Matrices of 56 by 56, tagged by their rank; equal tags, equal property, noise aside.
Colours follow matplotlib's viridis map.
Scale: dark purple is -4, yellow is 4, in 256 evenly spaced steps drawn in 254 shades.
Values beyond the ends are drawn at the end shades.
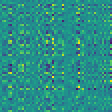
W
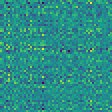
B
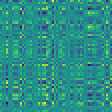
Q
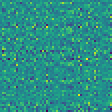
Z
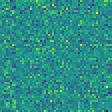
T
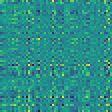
W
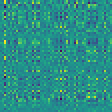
W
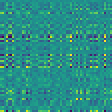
Q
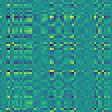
Q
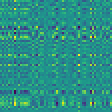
Q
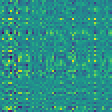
W
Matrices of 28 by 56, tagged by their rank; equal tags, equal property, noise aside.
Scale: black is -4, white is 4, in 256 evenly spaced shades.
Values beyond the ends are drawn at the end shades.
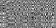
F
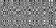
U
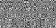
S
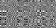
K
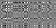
U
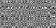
K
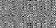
F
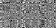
F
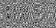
F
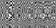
K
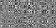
F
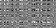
U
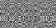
K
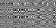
K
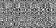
S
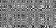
K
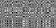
U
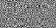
F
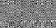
F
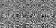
F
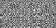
S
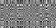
U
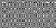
K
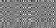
U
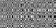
U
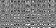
K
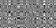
K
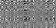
K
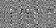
K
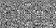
S
